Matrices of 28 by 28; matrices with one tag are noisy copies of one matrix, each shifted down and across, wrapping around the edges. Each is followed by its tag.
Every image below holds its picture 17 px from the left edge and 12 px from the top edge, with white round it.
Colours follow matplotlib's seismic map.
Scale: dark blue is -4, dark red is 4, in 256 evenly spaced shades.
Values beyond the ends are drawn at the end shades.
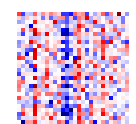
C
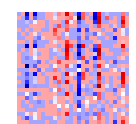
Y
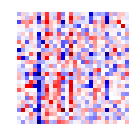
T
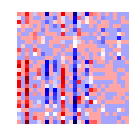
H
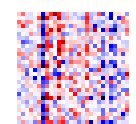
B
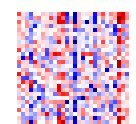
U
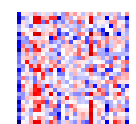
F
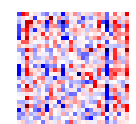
T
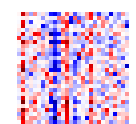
C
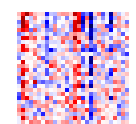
U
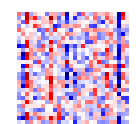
Y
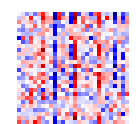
Y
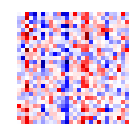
F
